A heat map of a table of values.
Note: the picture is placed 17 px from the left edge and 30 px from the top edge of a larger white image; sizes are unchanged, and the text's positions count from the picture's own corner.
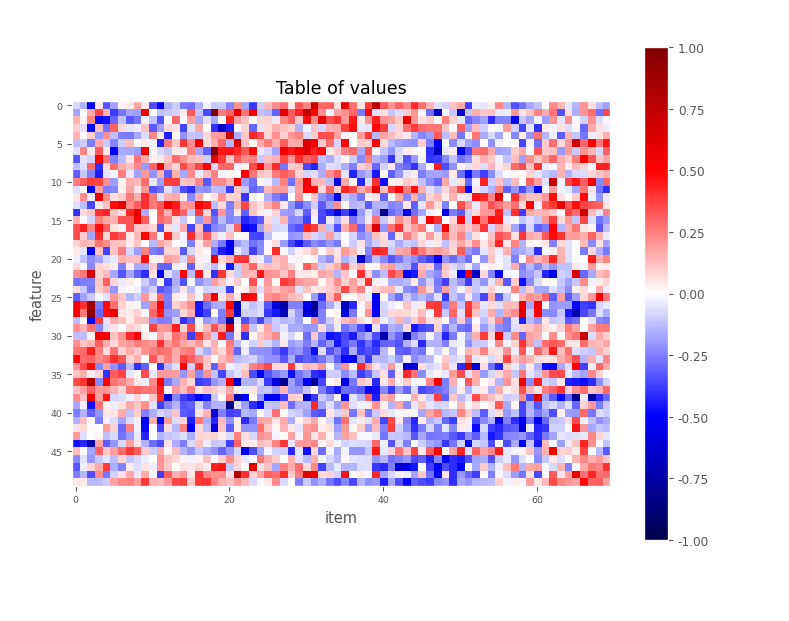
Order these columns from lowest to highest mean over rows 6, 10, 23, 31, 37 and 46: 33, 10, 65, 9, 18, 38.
33, 38, 10, 65, 9, 18
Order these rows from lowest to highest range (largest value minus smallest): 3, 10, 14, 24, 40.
24, 40, 3, 10, 14
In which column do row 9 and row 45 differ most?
22
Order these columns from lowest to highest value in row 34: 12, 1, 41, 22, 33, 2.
12, 33, 22, 41, 1, 2
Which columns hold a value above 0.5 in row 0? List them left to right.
31, 35, 39
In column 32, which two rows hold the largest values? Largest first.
2, 6
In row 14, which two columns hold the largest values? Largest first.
66, 8
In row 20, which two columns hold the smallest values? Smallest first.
37, 47
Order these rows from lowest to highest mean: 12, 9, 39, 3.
39, 9, 3, 12
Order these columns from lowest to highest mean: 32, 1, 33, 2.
32, 33, 2, 1
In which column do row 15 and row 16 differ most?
30
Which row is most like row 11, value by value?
0
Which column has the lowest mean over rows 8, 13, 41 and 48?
44
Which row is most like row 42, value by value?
41
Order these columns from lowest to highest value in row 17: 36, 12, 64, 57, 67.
36, 57, 64, 67, 12
